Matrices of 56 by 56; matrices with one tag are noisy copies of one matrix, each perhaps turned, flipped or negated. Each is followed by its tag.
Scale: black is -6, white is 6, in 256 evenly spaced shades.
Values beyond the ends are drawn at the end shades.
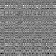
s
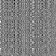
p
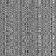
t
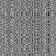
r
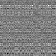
s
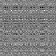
r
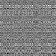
s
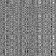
t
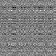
r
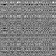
t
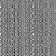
p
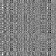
s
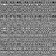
t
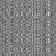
r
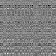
s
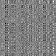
s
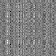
r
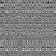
s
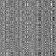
t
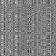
t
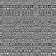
s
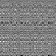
p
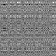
t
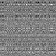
t
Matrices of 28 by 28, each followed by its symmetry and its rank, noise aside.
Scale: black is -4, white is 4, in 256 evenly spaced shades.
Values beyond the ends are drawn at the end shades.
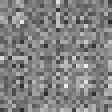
symmetric, rank four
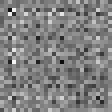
symmetric, rank four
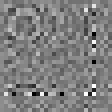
symmetric, rank two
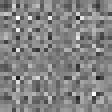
symmetric, rank three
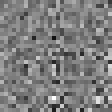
no symmetry, rank four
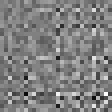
symmetric, rank two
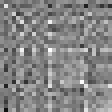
symmetric, rank three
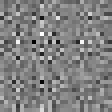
antisymmetric, rank two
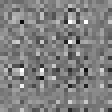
symmetric, rank three
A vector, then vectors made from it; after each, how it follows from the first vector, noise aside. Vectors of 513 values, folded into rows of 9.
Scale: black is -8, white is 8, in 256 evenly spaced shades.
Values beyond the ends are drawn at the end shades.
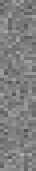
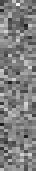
scaled up.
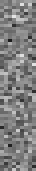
reversed, scaled up.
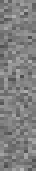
reversed.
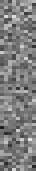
reversed, scaled up.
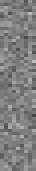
wrapped around, negated.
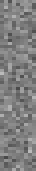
reversed.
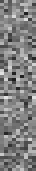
reversed, scaled up.
